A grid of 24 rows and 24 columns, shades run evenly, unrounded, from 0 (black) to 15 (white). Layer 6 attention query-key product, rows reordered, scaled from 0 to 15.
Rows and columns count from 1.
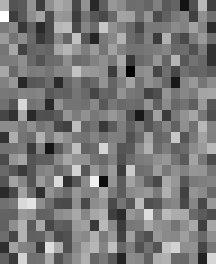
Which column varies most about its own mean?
3
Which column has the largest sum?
9
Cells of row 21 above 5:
20
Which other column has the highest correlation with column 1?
14
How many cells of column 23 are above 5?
20
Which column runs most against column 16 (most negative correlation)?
13
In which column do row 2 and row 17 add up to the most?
7
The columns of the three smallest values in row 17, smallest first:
12, 8, 18
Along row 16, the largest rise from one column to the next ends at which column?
15
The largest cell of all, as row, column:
2, 1
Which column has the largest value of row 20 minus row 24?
17
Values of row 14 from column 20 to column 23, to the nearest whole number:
6 6 8 9
